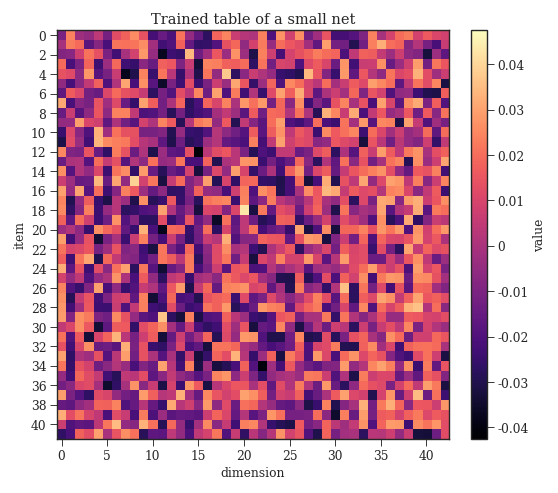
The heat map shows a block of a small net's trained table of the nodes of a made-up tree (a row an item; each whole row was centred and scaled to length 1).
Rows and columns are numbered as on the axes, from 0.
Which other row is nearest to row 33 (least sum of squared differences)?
14
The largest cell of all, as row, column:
18, 20
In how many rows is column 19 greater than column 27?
26
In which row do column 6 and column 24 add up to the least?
2
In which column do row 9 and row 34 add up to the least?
22
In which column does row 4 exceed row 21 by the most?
11
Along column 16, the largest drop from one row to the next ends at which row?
32
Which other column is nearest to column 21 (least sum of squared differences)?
13
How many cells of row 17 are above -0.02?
33
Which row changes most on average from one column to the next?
15
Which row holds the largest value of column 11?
29
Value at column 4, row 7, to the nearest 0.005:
0.015
